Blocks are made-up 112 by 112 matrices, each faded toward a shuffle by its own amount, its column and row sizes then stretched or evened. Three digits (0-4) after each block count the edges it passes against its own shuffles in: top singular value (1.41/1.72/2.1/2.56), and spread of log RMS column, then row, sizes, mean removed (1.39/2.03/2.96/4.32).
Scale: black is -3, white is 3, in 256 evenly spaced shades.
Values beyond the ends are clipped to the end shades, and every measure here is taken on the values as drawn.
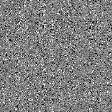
1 2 1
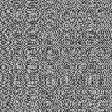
4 1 1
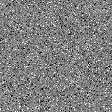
2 0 0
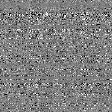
0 2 4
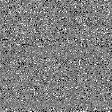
0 1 3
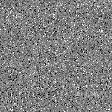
2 1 0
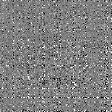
1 3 3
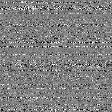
0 0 4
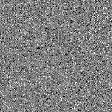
3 1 0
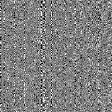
4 3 0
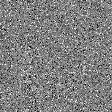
1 1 0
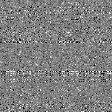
3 1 3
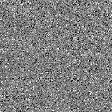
2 1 1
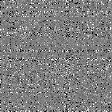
2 2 3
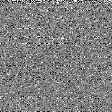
2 1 3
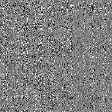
0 3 2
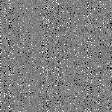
0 3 1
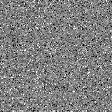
2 0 1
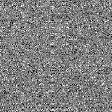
3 1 2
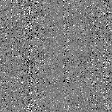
0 3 1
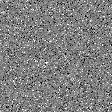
1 0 0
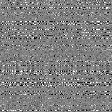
4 0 4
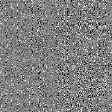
3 3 0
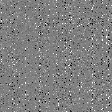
1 3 1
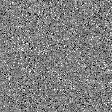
0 1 0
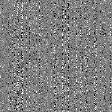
0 4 1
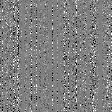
0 4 0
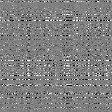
4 2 4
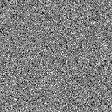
3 0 0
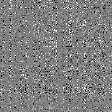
1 3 3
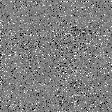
1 1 2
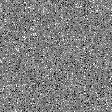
2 1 0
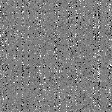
1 3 1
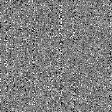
1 3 1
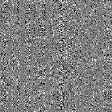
3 3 0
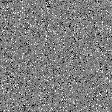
0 1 0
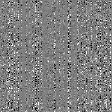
2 4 2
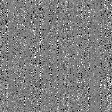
1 3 0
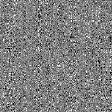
2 3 1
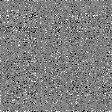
0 2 3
